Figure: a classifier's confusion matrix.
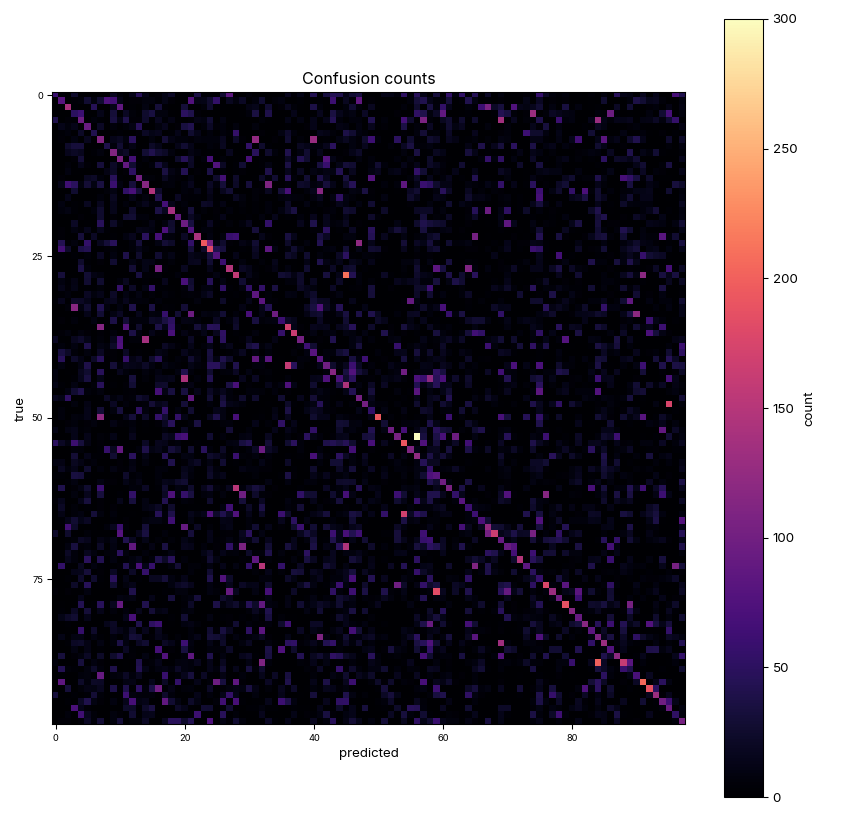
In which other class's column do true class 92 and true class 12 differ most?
16
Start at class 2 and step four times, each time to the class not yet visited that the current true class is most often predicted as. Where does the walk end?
45
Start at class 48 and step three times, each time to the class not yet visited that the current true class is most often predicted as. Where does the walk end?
74
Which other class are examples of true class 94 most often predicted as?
17
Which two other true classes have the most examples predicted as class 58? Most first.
44, 82
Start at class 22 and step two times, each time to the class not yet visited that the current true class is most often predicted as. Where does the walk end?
54
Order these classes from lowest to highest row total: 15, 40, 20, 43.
40, 20, 43, 15
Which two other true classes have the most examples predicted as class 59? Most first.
77, 27
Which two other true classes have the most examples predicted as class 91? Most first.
28, 50
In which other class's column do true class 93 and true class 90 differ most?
7
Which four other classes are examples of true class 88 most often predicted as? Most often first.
84, 32, 89, 80
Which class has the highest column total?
56
